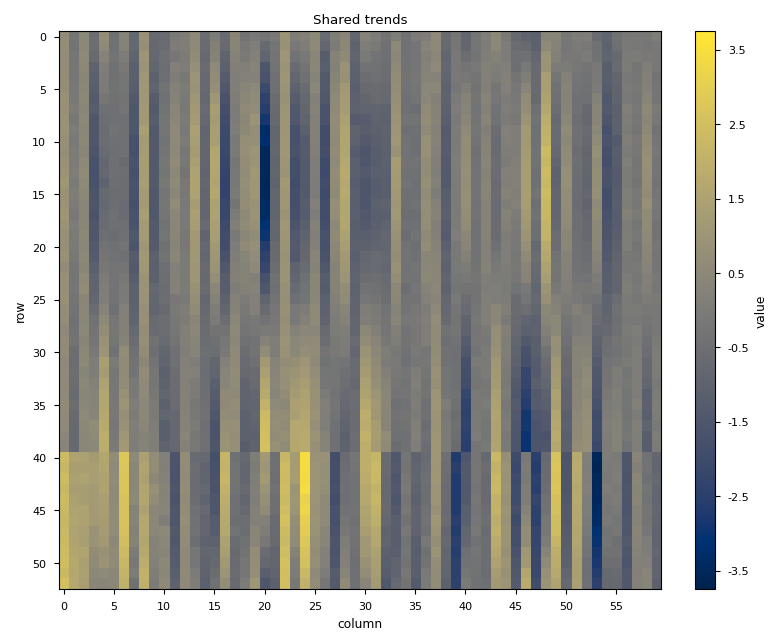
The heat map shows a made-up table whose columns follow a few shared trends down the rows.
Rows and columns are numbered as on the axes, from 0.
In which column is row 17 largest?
48
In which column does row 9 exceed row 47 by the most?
53
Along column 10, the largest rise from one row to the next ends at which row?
40
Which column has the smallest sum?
47
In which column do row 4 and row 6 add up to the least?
20
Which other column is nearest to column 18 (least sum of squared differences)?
58
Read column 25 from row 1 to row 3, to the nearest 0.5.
0.5 0.5 0.5
